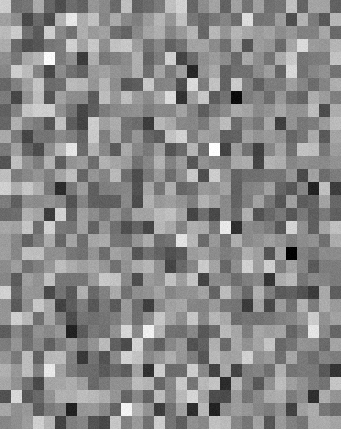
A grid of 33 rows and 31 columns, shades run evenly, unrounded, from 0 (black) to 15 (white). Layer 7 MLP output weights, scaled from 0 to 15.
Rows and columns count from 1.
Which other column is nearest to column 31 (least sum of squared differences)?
28
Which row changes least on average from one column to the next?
9
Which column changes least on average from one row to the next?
24
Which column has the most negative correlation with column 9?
3
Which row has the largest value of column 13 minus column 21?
30
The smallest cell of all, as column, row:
27, 20
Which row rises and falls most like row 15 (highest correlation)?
23
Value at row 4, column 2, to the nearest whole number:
6
